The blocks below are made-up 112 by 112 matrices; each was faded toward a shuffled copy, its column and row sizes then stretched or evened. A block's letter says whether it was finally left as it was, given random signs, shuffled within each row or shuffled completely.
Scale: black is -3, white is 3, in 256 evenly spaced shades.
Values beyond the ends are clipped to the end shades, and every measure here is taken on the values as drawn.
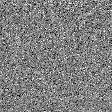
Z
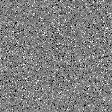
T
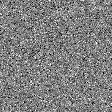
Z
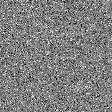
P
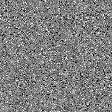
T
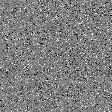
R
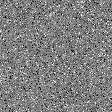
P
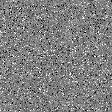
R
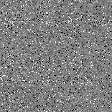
T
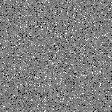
T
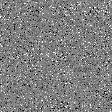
R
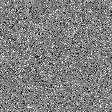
Z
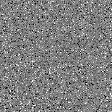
T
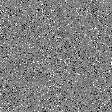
T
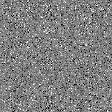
T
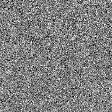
R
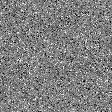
P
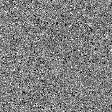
R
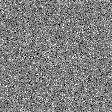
Z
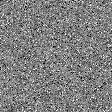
P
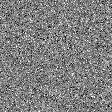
P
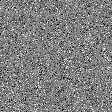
P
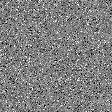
Z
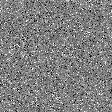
P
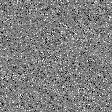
P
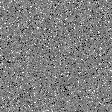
P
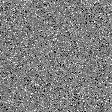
P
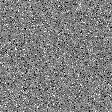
P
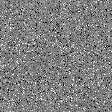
T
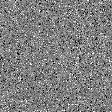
R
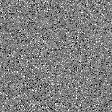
T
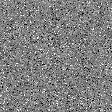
Z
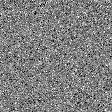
P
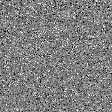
Z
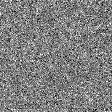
Z
